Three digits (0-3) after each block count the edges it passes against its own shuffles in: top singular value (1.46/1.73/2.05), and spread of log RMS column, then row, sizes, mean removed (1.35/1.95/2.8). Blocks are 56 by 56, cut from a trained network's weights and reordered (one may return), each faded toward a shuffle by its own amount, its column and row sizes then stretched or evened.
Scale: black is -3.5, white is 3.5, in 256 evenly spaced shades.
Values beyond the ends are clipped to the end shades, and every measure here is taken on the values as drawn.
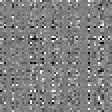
2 3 2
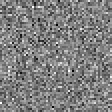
1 0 0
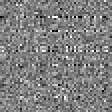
3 1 2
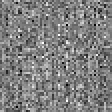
2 2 1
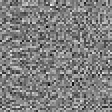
3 0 1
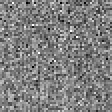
1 0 0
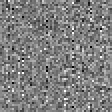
0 2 0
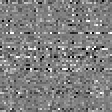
1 1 3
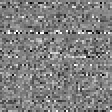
0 0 3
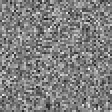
2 0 0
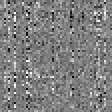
0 3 1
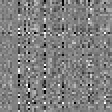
3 3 2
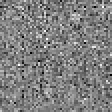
0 1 1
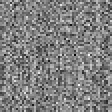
3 0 0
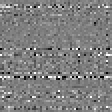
3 1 3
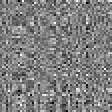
3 2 2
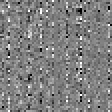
1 3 1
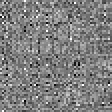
2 2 1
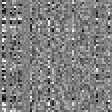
3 3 0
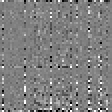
3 3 2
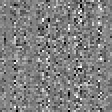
0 3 0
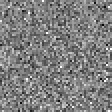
0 0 0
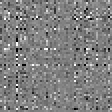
2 3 2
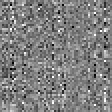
2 3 0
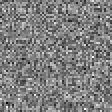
3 0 0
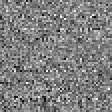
0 0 2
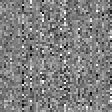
0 3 0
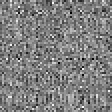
2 1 1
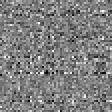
2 1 2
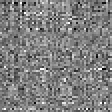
2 0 2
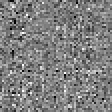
1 2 0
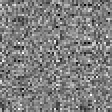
3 2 1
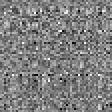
3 1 2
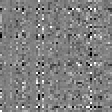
3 3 2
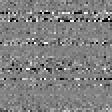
1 0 3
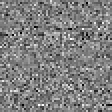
1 0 2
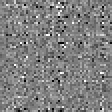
0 2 2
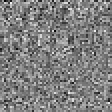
2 1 2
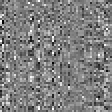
3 3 0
